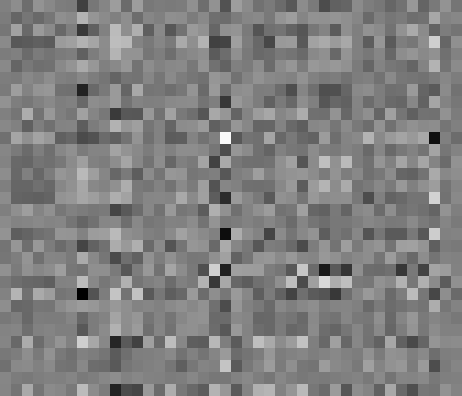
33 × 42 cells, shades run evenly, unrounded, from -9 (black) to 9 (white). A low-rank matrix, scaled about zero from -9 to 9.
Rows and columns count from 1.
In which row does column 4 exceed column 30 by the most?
23
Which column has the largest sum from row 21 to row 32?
13
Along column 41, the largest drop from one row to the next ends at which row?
24
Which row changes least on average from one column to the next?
32
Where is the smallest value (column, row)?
8, 25
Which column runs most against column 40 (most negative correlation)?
34
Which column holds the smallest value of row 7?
11
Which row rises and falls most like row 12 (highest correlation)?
31
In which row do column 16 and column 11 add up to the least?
12
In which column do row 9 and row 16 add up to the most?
40
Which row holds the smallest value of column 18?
29
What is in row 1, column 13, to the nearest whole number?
2
